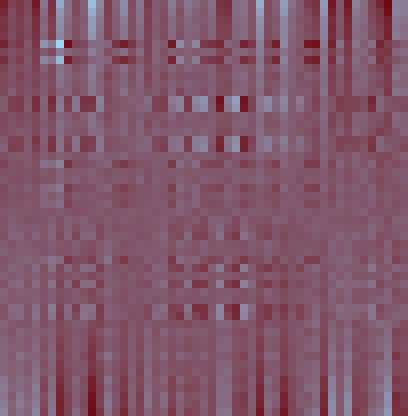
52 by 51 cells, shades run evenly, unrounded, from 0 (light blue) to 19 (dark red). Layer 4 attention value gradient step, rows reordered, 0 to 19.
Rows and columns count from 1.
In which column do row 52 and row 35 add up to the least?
49
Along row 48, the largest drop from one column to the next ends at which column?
42
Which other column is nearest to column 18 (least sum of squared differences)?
37
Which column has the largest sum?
40
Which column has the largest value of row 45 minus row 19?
30
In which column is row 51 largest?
12
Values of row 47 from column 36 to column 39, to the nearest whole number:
14 12 11 11
